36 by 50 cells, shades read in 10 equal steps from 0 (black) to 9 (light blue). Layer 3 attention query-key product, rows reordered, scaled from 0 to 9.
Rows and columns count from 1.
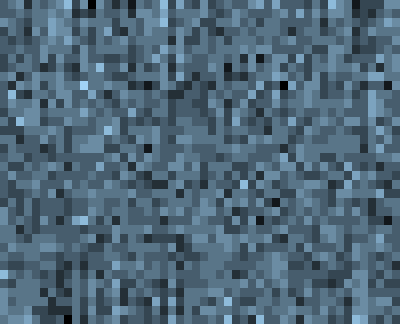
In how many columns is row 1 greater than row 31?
23
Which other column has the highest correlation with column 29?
22
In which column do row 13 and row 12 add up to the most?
47
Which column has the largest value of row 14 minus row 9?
3
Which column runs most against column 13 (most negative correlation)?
46
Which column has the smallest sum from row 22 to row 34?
8
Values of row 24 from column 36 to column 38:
3 4 5
